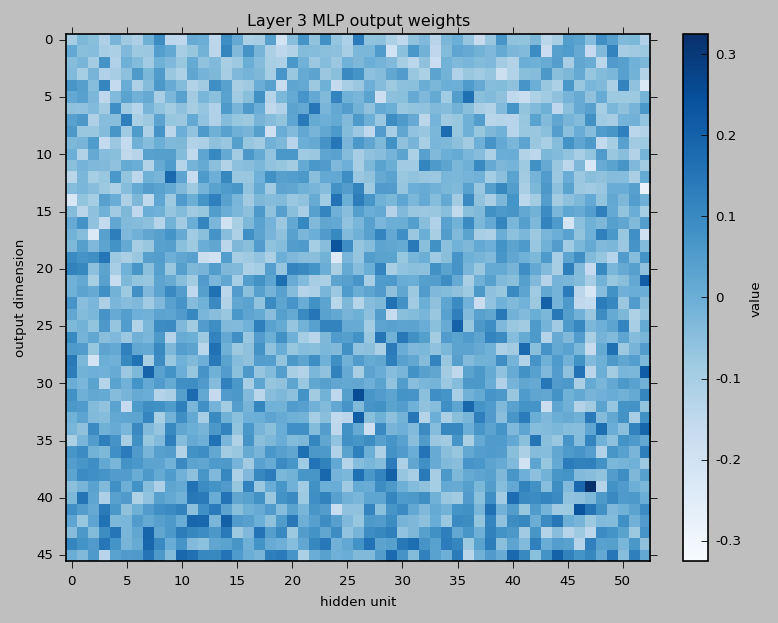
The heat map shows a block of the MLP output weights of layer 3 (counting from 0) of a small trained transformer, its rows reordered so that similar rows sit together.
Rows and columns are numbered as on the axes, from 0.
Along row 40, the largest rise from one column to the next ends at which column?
40
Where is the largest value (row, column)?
39, 47
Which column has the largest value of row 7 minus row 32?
5
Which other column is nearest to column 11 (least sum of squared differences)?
44
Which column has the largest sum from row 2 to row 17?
24
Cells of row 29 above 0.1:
5
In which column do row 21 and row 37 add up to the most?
19
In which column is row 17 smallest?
2
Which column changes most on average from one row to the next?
52
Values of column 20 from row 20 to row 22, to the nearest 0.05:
0.1 0 -0.05
